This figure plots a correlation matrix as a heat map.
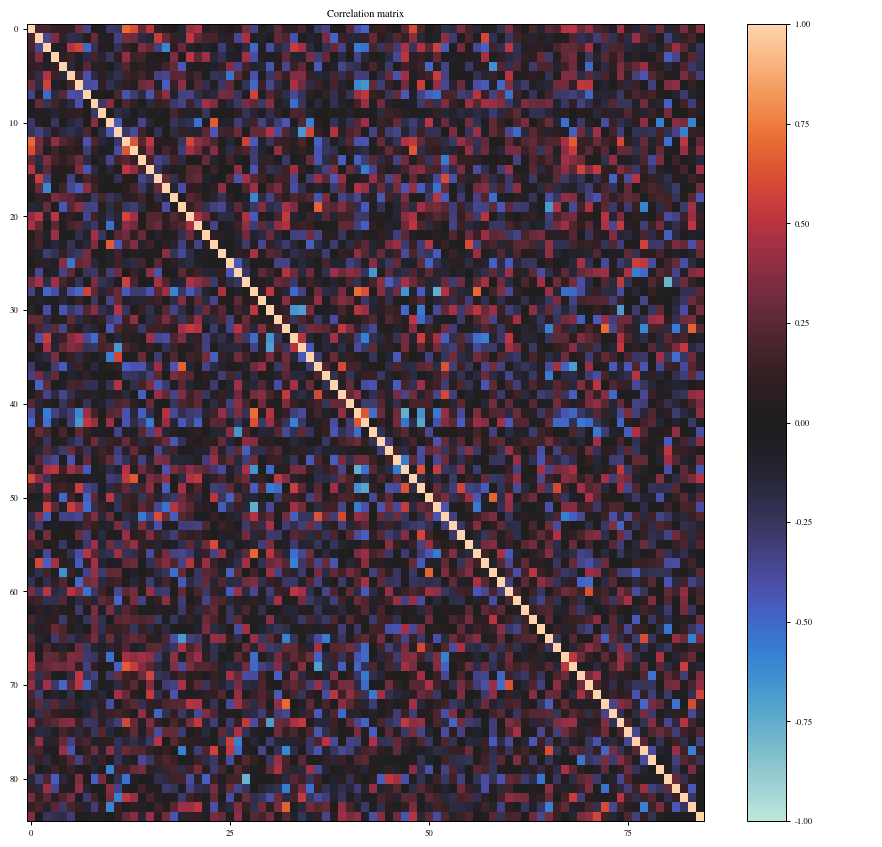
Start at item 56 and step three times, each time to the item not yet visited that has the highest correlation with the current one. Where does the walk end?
42
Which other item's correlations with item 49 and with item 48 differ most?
31
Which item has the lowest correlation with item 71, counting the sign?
43
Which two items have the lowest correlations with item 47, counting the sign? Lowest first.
41, 28
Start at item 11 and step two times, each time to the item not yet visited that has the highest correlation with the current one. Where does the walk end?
79
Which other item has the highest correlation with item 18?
51
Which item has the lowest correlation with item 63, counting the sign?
76
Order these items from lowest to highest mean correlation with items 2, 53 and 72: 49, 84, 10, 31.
10, 84, 49, 31
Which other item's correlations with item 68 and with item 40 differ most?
36
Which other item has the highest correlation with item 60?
70
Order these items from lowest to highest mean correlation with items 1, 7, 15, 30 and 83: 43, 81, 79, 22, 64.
81, 64, 43, 22, 79
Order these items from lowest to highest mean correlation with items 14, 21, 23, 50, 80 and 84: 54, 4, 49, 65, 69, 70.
4, 49, 54, 65, 69, 70
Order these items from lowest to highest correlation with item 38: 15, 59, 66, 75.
59, 75, 66, 15
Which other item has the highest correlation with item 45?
80
